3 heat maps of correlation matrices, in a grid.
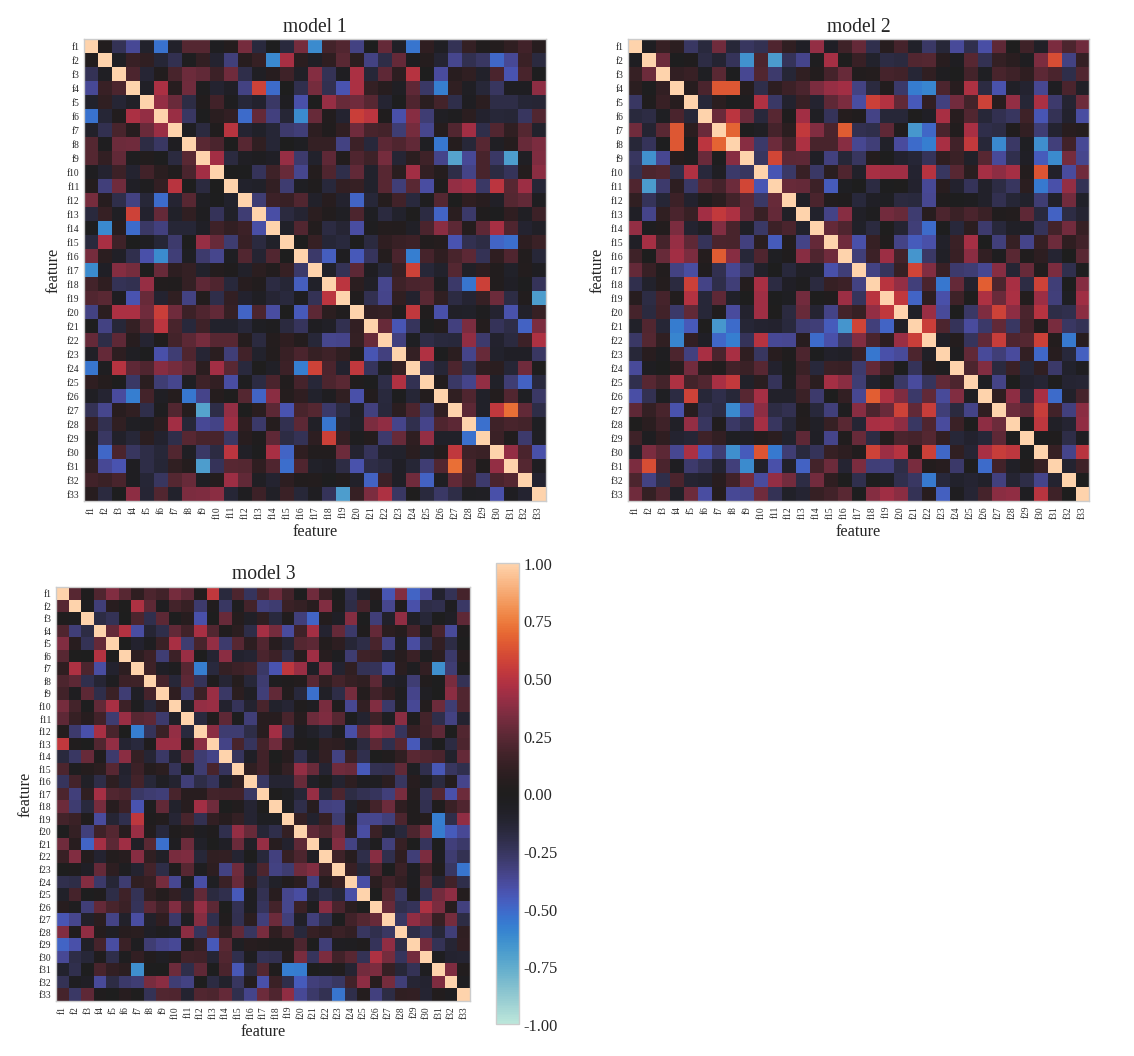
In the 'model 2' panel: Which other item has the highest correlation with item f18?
f26
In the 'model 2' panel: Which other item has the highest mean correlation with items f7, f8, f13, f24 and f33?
f16
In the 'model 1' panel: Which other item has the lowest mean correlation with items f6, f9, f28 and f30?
f23
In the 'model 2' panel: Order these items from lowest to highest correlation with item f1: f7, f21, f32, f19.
f21, f19, f32, f7
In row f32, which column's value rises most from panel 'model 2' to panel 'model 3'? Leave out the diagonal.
f27
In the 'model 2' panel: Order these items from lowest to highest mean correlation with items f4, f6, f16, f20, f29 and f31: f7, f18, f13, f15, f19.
f18, f15, f19, f13, f7
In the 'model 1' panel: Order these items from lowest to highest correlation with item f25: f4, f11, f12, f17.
f11, f4, f17, f12
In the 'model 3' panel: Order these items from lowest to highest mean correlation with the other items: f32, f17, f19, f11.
f32, f19, f17, f11
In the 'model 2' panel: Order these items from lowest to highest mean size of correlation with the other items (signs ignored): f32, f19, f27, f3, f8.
f3, f32, f19, f27, f8
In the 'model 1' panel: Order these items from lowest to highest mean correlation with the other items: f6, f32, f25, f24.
f25, f6, f32, f24
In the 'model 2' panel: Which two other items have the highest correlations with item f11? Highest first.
f9, f32
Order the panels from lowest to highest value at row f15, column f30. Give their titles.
model 1, model 3, model 2
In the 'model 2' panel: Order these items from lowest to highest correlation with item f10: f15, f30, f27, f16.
f15, f16, f27, f30
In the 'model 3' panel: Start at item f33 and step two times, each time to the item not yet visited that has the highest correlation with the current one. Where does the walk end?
f7
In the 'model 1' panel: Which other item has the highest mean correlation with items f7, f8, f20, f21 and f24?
f6
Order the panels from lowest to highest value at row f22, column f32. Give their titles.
model 2, model 3, model 1
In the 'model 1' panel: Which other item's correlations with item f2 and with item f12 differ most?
f14
